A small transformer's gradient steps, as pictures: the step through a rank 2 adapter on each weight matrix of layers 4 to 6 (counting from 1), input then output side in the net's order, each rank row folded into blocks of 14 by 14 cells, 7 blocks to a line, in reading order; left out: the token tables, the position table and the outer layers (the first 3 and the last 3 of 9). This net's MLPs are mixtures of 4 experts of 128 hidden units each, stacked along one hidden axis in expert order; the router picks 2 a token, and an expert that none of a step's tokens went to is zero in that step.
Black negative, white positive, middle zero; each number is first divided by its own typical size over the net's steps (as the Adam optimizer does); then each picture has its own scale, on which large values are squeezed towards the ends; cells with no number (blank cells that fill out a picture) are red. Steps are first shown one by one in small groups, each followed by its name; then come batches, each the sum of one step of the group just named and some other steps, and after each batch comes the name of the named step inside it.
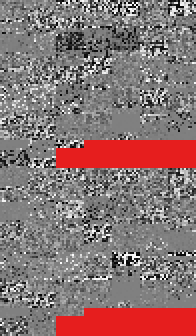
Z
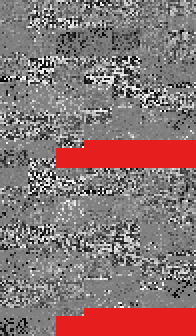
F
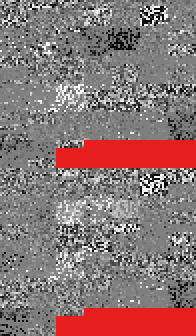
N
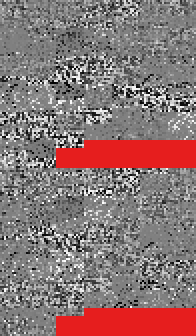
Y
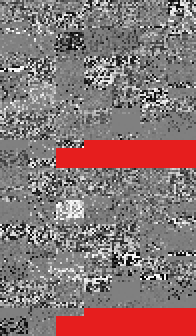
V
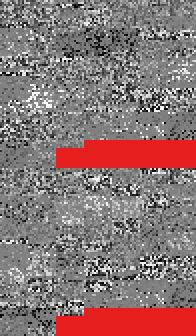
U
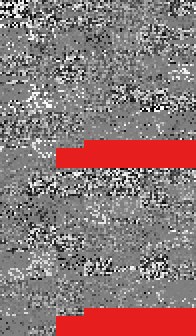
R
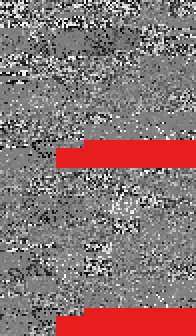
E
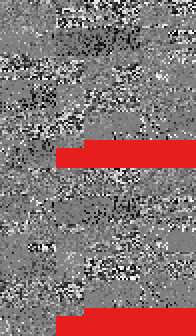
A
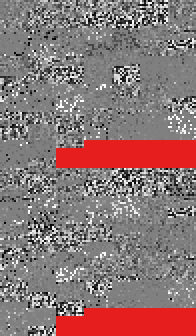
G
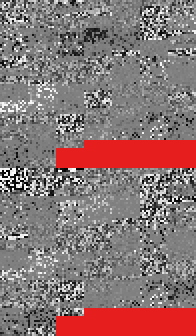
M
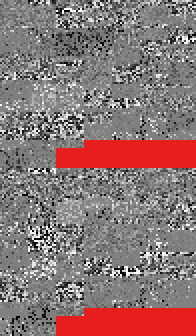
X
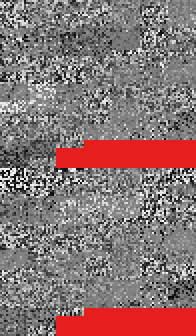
M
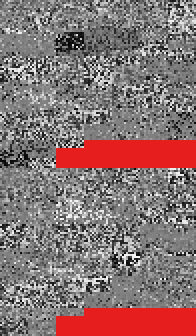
V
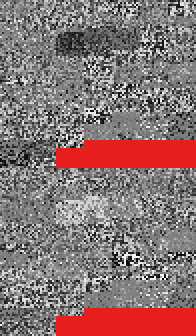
Z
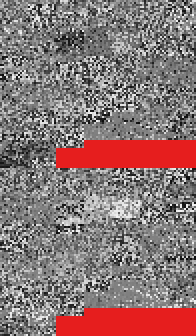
G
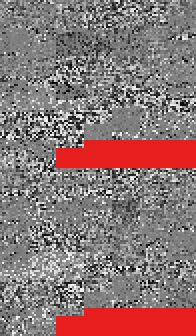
Y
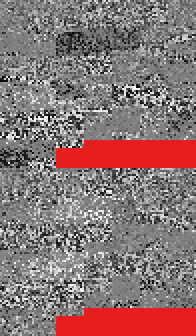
Y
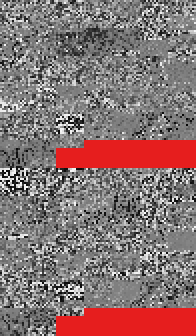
M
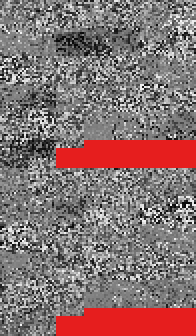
A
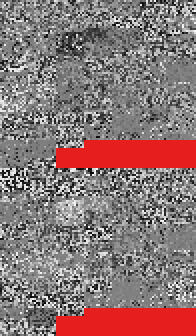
M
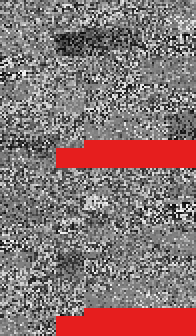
U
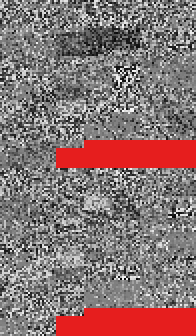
A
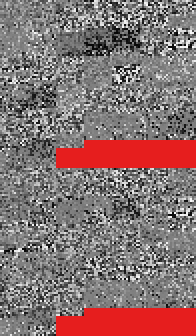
A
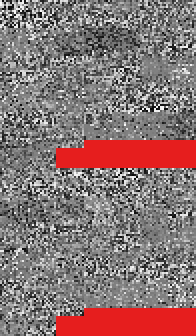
R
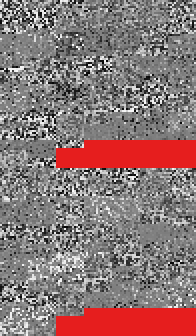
Y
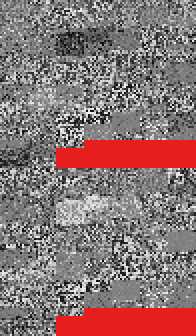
X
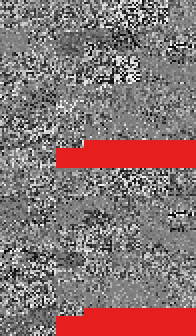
G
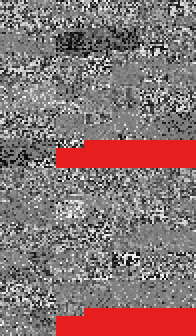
Z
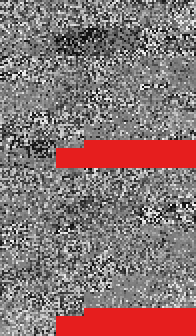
E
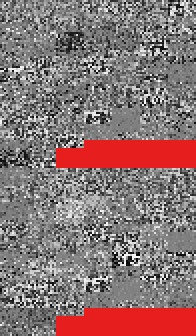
Z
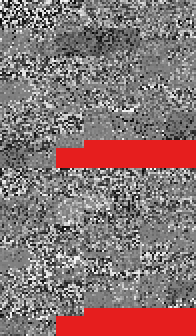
U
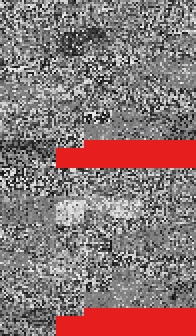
M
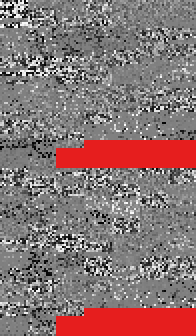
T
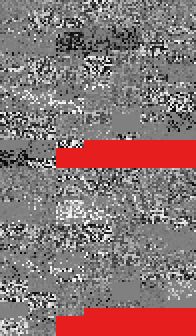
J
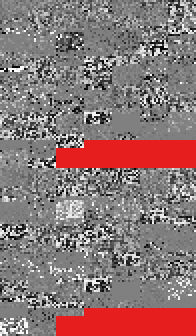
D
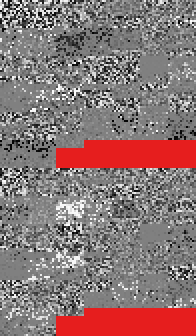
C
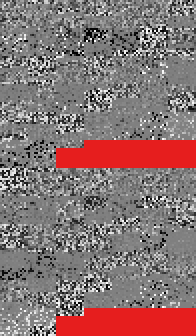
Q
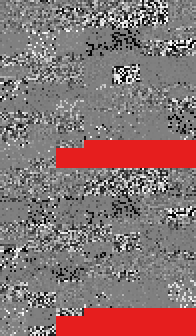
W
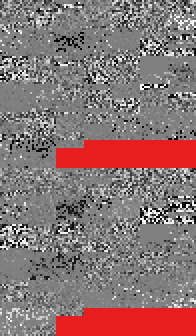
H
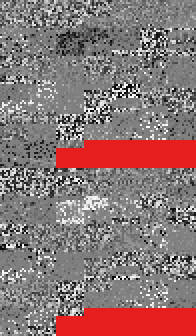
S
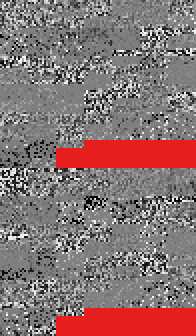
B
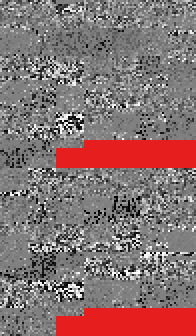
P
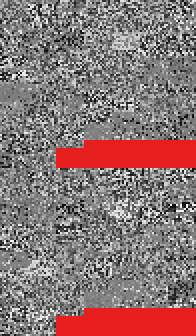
H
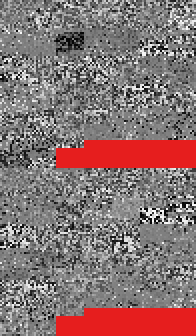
H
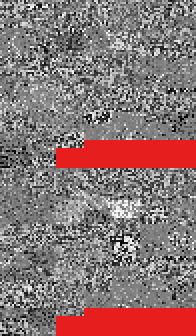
T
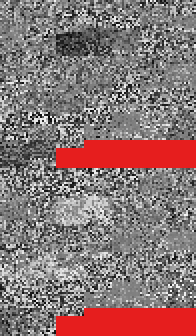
S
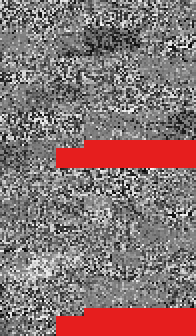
W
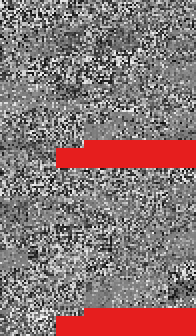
T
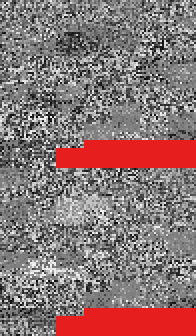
D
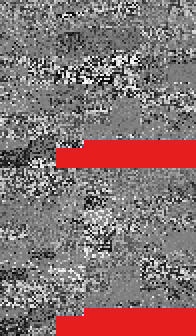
B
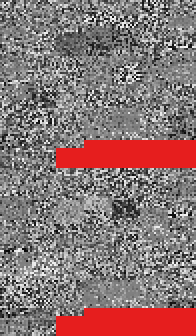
W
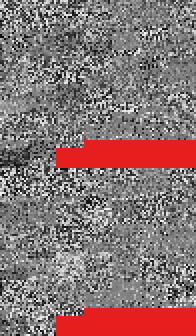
B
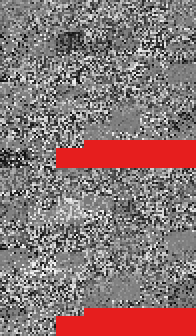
J
